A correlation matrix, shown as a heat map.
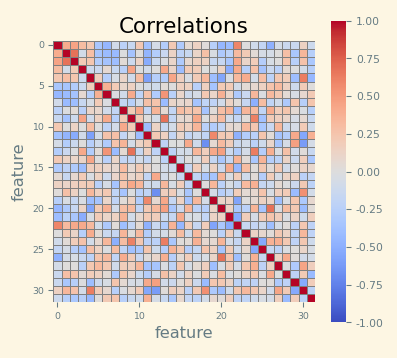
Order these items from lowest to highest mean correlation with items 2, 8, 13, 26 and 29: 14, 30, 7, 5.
7, 14, 30, 5
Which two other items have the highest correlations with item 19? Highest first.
11, 13
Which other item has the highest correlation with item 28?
26
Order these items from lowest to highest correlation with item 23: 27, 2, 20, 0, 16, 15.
20, 16, 0, 2, 27, 15
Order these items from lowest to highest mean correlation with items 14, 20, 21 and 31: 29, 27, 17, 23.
17, 23, 27, 29
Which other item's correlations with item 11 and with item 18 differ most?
30
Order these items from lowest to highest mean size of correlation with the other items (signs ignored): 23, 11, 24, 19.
23, 19, 24, 11
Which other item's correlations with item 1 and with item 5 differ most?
2
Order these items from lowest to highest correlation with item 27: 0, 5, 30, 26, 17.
0, 17, 26, 5, 30
